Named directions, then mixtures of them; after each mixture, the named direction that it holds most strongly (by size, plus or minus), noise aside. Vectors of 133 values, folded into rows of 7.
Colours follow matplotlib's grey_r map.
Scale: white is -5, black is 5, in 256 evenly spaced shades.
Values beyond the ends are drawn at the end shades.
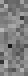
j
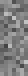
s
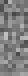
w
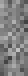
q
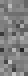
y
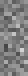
s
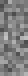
w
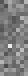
j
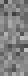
w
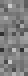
y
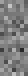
y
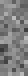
s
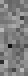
j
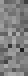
q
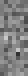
w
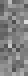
s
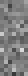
y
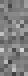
y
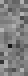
j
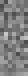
w
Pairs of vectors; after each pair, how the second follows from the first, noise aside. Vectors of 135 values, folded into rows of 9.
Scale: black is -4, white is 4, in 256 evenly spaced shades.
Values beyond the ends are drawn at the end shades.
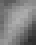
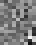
sign-scrambled.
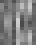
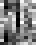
reversed, negated, scaled up.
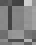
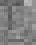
shrunk.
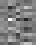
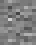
shrunk.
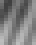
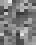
sign-scrambled.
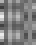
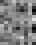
reversed, negated.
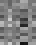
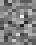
shuffled.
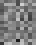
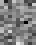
shuffled.
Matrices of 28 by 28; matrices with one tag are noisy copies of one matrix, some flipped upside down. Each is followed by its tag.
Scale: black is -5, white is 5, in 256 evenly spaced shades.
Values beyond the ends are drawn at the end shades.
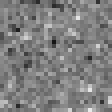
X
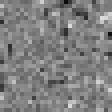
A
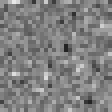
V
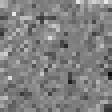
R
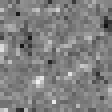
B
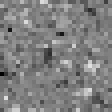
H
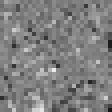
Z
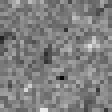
H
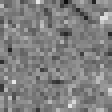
A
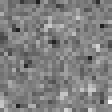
X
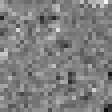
R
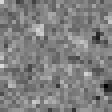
B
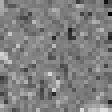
R
